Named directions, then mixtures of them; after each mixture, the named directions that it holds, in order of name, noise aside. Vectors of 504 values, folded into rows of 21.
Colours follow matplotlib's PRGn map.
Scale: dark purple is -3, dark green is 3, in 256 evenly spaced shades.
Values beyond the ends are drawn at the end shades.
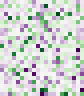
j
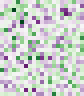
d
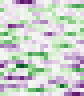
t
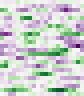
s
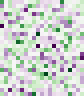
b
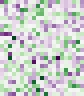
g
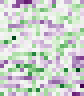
g, t.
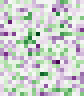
b, j, s.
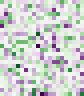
b, j.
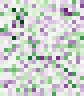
d, g.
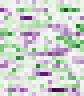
s.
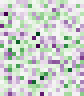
b, g, j.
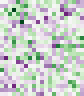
d.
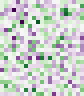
d.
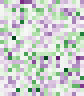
d, g, t.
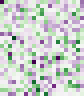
g.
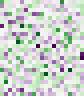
b.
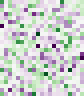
b.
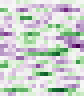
s.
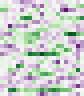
j, s, t.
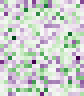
g, j, t.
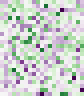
d, j.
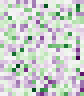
j, t.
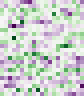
d, g, t.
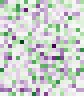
b, d, g.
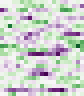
s, t.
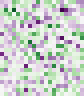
d, s.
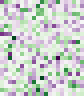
g.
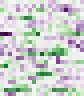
g, s.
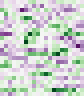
s.
